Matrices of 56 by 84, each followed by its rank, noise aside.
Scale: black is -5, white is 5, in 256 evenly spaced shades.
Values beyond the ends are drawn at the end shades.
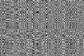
three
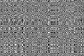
three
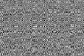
six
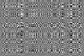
three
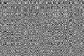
six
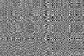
three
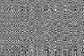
four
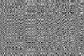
four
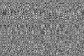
seven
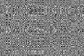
five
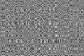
five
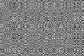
four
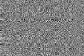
six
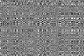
three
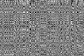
five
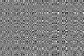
three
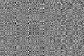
five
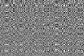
three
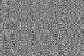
six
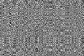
seven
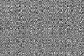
six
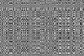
three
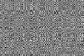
five
